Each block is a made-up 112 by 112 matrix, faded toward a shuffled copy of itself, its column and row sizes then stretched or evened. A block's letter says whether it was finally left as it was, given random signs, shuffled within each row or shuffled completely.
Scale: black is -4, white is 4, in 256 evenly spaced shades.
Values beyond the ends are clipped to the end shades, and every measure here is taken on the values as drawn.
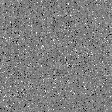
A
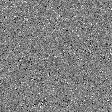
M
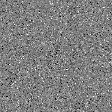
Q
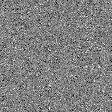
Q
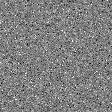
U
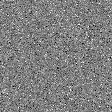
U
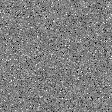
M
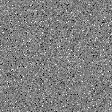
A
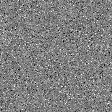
U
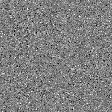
A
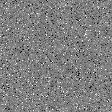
A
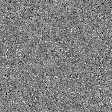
Q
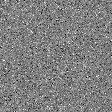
U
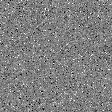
M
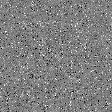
Q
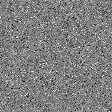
Q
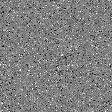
Q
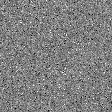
U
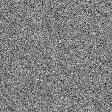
U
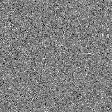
A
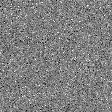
U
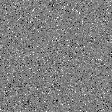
Q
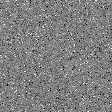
M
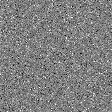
U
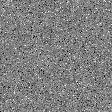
U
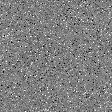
U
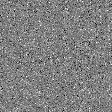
Q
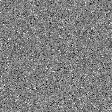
Q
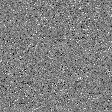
U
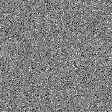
A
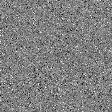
Q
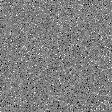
A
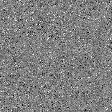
A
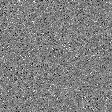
M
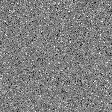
M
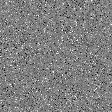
U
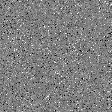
Q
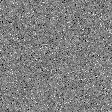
U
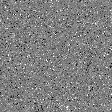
M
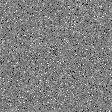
U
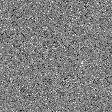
M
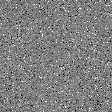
Q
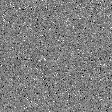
Q
